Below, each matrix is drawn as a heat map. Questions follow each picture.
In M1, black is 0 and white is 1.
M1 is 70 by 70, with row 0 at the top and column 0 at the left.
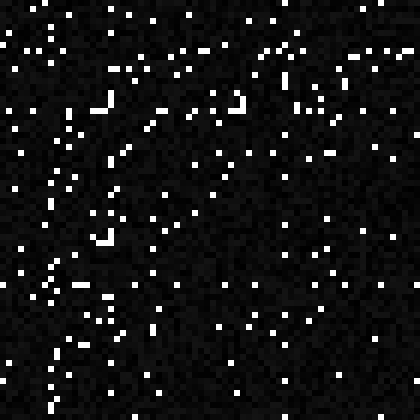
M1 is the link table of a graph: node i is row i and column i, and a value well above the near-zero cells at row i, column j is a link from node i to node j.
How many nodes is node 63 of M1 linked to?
3
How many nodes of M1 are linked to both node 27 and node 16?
1
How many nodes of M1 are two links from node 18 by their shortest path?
7
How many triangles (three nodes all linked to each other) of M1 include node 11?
7
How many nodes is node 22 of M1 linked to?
3
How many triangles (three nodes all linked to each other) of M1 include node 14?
2
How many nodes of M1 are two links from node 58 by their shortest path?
6
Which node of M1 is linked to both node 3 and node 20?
node 25
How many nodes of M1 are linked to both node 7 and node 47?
2
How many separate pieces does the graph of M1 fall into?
5
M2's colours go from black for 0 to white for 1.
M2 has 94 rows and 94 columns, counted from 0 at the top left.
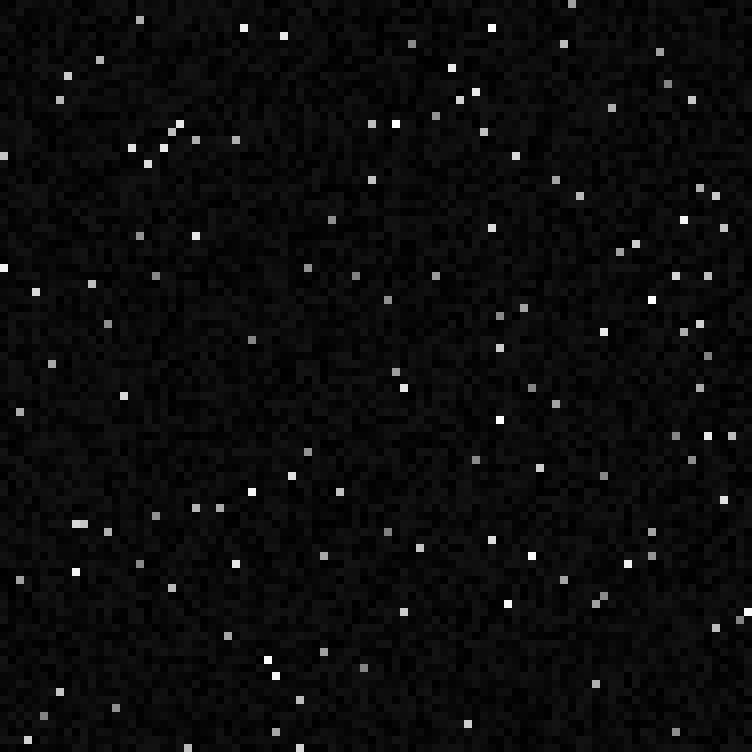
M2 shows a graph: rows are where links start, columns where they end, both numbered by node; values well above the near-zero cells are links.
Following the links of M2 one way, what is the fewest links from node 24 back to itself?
4
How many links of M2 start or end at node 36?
2
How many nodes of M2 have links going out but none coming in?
4
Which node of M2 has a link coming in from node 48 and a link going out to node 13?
node 66
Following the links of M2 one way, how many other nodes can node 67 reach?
11
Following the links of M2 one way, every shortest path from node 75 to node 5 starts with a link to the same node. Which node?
node 63
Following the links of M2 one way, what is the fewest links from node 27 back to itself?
4
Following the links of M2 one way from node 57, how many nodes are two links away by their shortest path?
3
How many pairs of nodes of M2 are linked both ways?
8
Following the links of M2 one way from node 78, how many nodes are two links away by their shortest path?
1
